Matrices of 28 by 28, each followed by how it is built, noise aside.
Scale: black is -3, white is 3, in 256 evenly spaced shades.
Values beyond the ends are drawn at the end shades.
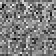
repeating columns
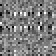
low rank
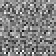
repeating columns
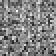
blocks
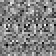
repeating columns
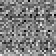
repeating columns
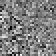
lower triangular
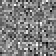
blocks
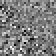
lower triangular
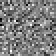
repeating columns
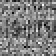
blocks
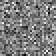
blocks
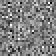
low rank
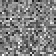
repeating columns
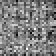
blocks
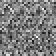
repeating columns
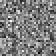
blocks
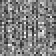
blocks
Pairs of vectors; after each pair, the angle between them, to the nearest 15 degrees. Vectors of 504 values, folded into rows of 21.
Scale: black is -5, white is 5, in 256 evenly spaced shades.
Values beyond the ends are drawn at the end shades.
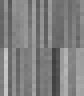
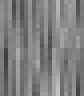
135 degrees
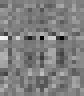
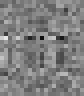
30 degrees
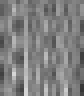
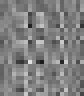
60 degrees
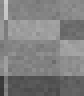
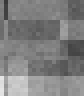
150 degrees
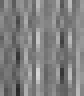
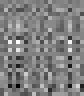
90 degrees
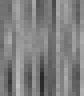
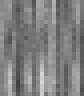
165 degrees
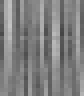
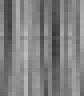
150 degrees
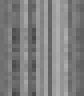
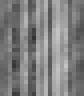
15 degrees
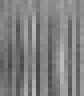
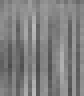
15 degrees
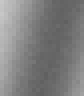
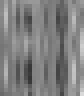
75 degrees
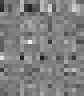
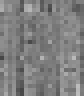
135 degrees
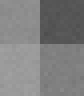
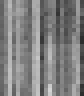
60 degrees
